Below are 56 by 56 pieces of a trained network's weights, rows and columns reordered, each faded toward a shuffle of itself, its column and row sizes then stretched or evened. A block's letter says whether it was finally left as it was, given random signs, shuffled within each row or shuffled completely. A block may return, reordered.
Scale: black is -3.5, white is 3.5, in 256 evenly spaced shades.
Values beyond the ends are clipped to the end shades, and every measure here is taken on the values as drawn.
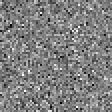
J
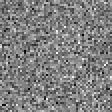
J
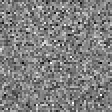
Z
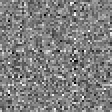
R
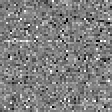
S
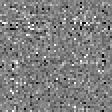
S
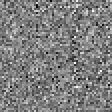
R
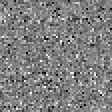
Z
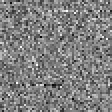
Z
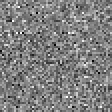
Z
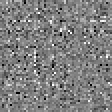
R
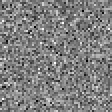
J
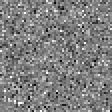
J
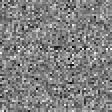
R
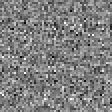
S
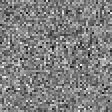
Z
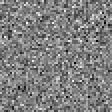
J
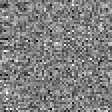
S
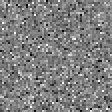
J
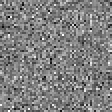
S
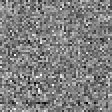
R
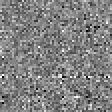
R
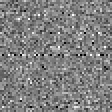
Z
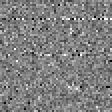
Z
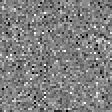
J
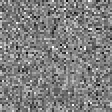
S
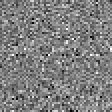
S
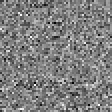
Z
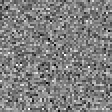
Z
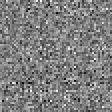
R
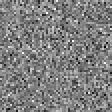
J
